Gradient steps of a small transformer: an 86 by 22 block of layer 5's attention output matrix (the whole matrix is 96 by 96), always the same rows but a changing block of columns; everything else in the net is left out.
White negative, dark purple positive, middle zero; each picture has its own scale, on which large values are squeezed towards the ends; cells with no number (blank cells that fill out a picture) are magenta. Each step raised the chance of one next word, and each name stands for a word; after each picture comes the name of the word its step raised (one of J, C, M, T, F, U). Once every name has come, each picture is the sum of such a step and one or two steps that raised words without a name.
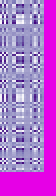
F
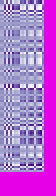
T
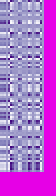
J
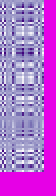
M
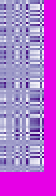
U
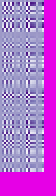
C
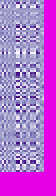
M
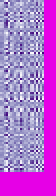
M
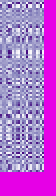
U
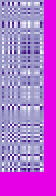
C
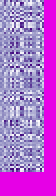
C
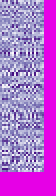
M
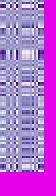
U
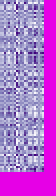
T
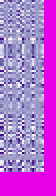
U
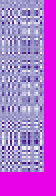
F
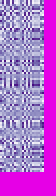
C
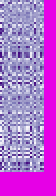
U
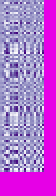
M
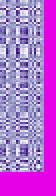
M
